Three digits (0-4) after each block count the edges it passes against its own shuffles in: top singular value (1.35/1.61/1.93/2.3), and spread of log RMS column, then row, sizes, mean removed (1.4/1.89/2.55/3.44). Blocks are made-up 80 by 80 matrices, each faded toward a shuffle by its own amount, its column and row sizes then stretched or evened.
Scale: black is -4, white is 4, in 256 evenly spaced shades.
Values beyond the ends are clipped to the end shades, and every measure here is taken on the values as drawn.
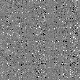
0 3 1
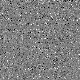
0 0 2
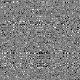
4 1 3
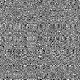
4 0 2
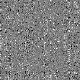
3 2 1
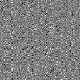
4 2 0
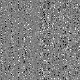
3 3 0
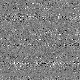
0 0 3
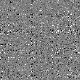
1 2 2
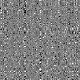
4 2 1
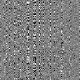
4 4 0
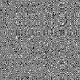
4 2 0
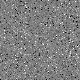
0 1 0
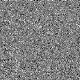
1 1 1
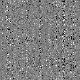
2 3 1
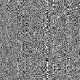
3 3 0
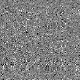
3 2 2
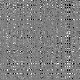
4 3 3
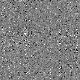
0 2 1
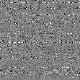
1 0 3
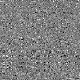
3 1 2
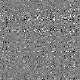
1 3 3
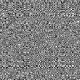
4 0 3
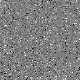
1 2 1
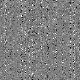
1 3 0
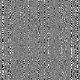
4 4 1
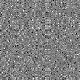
4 0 0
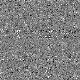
1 1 2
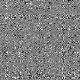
3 2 3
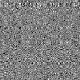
4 0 2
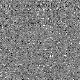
1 1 1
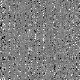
2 3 0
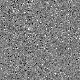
1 1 0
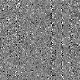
3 3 1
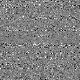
1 0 3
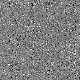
0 2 1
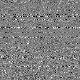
0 0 4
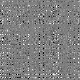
3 3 3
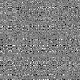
4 0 3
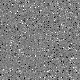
2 1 0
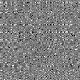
4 0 2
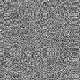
4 0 0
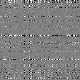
4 2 4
